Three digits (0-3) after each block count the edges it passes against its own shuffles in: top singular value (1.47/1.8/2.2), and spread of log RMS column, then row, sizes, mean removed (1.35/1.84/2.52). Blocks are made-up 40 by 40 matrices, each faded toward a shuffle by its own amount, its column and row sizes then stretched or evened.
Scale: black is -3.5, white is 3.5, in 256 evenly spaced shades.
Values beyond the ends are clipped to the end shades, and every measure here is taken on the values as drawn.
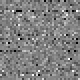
0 0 2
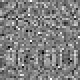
2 0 0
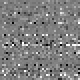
1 1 3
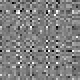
3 2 2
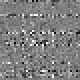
0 2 3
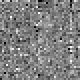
1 1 0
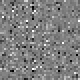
0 1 0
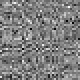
3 1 1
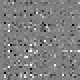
0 2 2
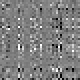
3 3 2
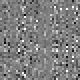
1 3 0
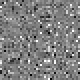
2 1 0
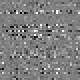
1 1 3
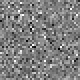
2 1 0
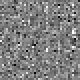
0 1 0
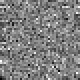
1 1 0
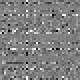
1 1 3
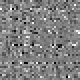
1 0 3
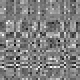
3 1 3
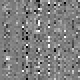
0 3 0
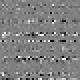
2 1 3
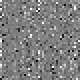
1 2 0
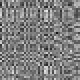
3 3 1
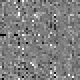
0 2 1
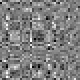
3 2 2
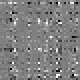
1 3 3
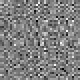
3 2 1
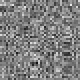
2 0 2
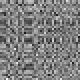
3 1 1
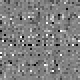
0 1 2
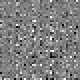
0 3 2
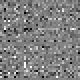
1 2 3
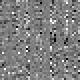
1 3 0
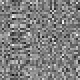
2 2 0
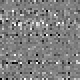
1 2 3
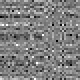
3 1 2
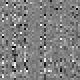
2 3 1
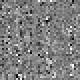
0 2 0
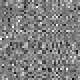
2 0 1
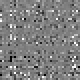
1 2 3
